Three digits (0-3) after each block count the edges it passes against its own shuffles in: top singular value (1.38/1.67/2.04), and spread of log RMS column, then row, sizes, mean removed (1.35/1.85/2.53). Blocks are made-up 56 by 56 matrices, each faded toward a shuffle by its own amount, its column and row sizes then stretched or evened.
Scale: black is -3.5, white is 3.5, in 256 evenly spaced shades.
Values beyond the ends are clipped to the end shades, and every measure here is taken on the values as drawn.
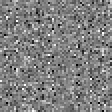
1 2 0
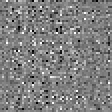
1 2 3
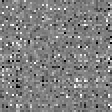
2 2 2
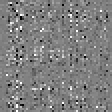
1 3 2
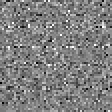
2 0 2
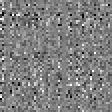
1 3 2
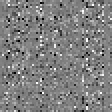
0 3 1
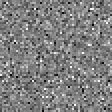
0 0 1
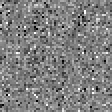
1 2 1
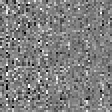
2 3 0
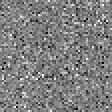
1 1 1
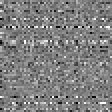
3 1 3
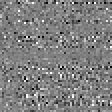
2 1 3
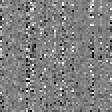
2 3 0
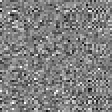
3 1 2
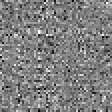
2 2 1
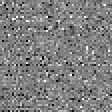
2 1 2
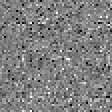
2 1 1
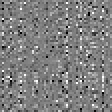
3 3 1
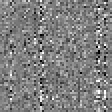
1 3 1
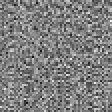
3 1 0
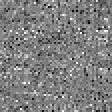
1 0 1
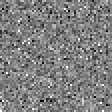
0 1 1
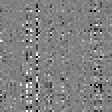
3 3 2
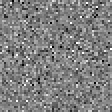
0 0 1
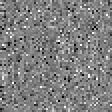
1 0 0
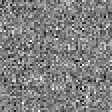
2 1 1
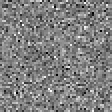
2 0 0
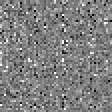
0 2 0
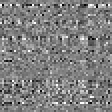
3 0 3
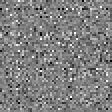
2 1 2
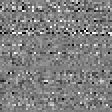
2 0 3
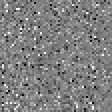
0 1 0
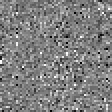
0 2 1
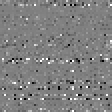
0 0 3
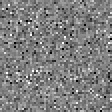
0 0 1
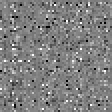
0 2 2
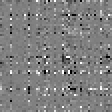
2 3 3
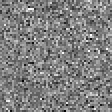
1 0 0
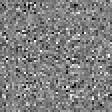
2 2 2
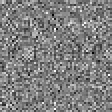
2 1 1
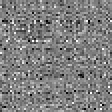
3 0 2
